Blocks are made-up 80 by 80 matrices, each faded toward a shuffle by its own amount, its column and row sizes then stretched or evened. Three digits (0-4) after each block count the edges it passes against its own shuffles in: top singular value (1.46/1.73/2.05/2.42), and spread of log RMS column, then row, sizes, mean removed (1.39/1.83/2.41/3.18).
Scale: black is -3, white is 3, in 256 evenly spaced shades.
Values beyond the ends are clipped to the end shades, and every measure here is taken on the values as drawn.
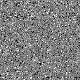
1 0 1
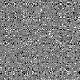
4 1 2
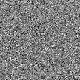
2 0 0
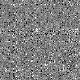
1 3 2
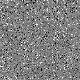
1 2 1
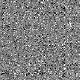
2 2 2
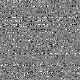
1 0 4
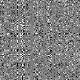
3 4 2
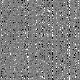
2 4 1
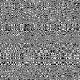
4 0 4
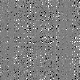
0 4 2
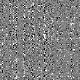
2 4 2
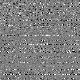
1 1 4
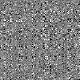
2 3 3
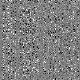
1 4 1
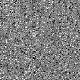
2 1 0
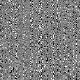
2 4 0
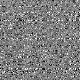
2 0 3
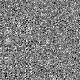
2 1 1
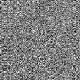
3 2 0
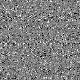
2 0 2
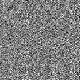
3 1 0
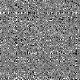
3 3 3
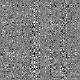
1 4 2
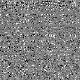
1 2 3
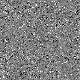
0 1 1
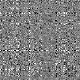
3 3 3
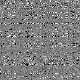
2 2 4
